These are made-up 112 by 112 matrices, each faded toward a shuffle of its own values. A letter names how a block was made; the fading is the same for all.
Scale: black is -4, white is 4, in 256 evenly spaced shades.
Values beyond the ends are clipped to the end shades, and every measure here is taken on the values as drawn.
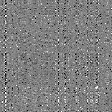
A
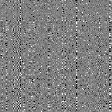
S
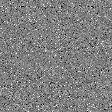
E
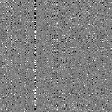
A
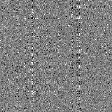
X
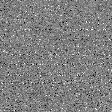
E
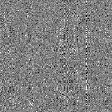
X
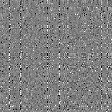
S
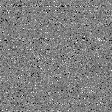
E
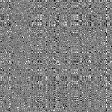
S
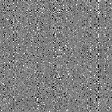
A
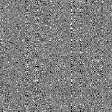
X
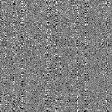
X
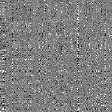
A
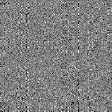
X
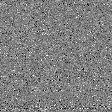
E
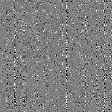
A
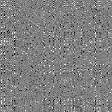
A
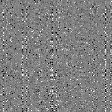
A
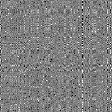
S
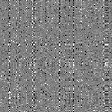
S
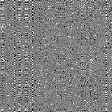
S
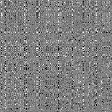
S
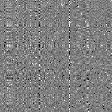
S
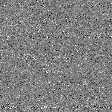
E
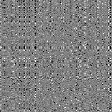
S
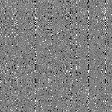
A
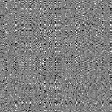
S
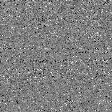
E
